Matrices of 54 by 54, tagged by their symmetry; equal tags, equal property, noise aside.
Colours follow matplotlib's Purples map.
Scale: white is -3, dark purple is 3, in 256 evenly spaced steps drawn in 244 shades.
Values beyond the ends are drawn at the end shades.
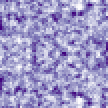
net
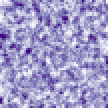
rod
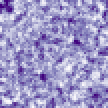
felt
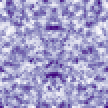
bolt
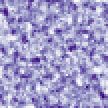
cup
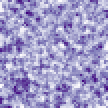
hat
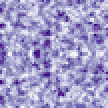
net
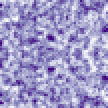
net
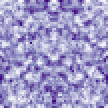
bolt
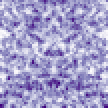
bolt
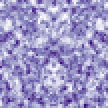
bolt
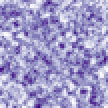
hat
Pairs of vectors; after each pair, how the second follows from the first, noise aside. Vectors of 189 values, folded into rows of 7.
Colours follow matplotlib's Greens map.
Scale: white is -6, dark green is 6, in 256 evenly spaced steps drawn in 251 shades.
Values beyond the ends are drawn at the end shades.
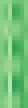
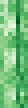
reversed, negated, scaled up.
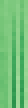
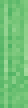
wrapped around, negated, shrunk.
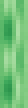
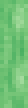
reversed, negated, shrunk.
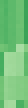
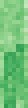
negated.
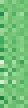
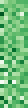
scaled up.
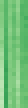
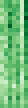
reversed, negated, scaled up.
